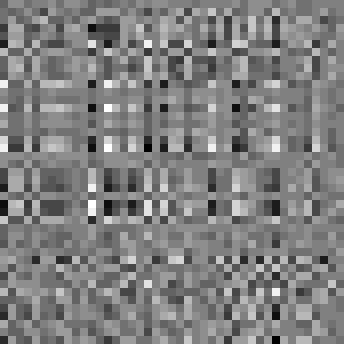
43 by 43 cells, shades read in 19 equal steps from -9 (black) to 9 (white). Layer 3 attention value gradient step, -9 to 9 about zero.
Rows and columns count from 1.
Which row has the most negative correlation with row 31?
37
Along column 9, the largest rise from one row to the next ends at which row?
34
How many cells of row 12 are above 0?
11
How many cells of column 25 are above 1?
5
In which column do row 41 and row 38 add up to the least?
30
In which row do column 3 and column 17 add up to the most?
33
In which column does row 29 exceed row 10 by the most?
23
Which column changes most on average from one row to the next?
35
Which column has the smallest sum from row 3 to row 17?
12
